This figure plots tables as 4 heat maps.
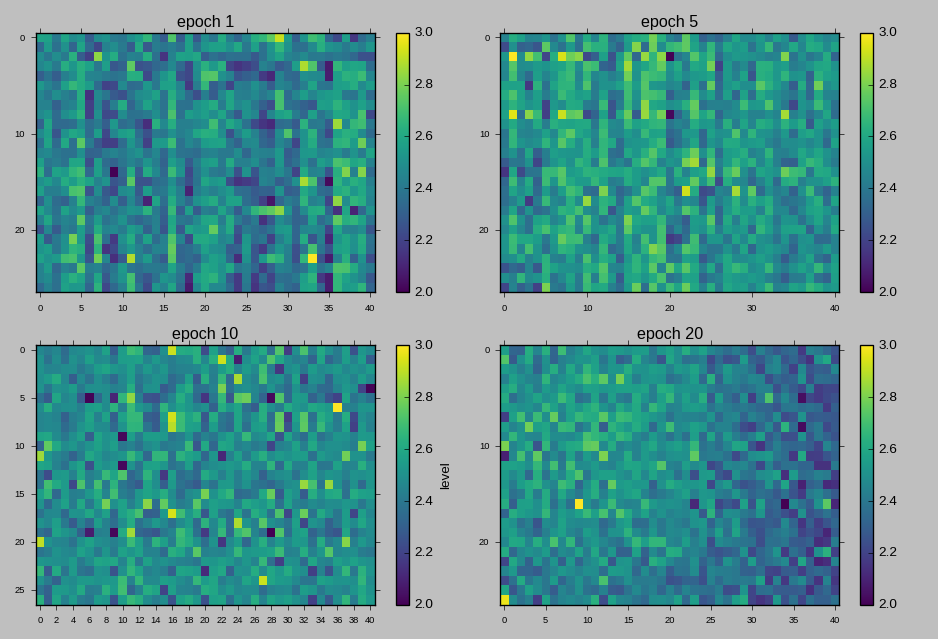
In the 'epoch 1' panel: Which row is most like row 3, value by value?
15
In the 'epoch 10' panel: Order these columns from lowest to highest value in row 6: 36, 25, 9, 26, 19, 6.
26, 25, 19, 6, 9, 36
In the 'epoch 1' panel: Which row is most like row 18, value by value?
0
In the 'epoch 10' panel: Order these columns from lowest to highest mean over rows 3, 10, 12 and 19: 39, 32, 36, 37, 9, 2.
9, 32, 36, 37, 2, 39
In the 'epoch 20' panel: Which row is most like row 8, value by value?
14
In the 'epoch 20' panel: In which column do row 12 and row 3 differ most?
25
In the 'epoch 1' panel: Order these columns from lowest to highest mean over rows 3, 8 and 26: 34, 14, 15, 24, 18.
24, 18, 34, 15, 14
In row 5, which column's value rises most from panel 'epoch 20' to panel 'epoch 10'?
25
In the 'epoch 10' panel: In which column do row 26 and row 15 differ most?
20
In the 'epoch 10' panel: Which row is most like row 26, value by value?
23
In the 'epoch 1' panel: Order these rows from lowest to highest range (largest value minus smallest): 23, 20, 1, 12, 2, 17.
12, 1, 20, 2, 17, 23
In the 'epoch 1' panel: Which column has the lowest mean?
35
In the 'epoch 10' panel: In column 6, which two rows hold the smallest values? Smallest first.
5, 19
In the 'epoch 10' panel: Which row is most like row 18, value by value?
3
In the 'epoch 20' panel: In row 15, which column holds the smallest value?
36
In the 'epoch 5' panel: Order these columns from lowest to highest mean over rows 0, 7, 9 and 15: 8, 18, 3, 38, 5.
5, 3, 38, 8, 18
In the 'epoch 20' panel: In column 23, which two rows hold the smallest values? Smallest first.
16, 13
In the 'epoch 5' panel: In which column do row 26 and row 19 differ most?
22
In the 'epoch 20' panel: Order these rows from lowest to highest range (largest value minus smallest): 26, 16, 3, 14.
3, 14, 26, 16
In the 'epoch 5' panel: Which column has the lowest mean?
26
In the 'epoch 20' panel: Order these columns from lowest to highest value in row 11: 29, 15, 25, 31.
29, 25, 31, 15
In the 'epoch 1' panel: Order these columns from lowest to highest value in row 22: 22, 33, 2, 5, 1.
2, 22, 1, 5, 33
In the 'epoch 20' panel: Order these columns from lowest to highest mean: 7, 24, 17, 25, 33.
33, 25, 24, 17, 7
